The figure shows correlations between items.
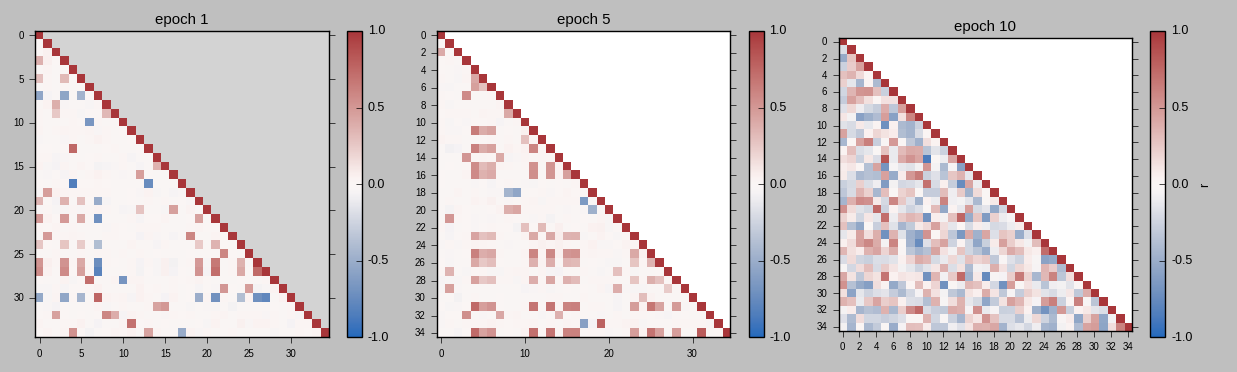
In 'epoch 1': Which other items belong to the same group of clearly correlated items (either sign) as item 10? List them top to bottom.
6, 28
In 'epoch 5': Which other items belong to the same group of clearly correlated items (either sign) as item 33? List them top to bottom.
17, 19
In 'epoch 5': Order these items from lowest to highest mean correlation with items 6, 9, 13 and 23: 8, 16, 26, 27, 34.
27, 8, 26, 16, 34
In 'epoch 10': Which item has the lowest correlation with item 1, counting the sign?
30
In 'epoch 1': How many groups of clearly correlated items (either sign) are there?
9
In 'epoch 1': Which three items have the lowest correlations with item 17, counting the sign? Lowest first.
4, 13, 34
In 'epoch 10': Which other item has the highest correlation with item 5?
14
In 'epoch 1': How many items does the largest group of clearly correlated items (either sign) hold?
10
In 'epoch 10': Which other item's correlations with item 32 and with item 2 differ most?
9
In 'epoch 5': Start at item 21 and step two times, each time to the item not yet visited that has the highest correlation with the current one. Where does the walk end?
29
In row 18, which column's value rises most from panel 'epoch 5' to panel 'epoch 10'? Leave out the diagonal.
8
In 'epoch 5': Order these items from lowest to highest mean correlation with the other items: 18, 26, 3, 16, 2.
18, 2, 3, 26, 16
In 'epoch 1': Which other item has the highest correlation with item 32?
8
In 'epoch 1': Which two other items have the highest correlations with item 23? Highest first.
18, 1
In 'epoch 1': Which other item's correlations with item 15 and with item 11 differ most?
33
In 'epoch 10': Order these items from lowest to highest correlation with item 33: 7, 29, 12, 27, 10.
7, 12, 27, 29, 10
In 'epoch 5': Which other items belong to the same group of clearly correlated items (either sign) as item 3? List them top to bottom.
7, 14, 32
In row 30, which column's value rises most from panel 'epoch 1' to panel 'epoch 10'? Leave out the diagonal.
27
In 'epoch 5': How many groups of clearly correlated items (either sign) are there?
8
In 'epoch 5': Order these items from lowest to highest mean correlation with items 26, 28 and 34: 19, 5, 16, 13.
19, 5, 16, 13
